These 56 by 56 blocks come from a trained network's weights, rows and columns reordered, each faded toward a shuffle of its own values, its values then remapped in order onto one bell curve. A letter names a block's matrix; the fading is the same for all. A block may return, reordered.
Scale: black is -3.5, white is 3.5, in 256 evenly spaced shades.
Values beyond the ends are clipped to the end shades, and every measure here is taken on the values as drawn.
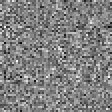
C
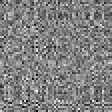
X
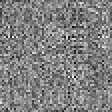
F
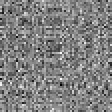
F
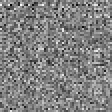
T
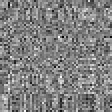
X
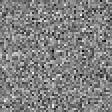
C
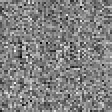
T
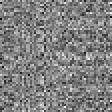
F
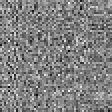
F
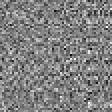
X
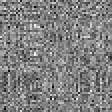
F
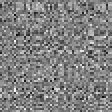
X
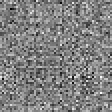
F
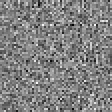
C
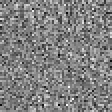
C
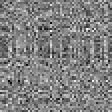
X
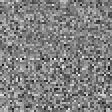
T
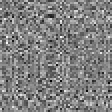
X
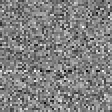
C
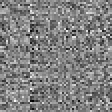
X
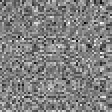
X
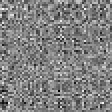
X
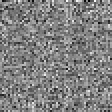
T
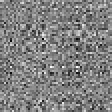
X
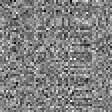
F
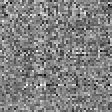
T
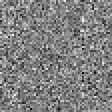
C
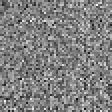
T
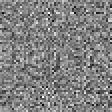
F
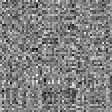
F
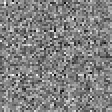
T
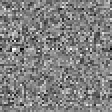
T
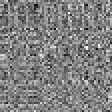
X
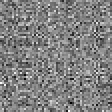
F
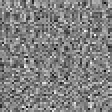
F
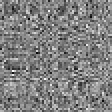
F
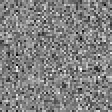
C
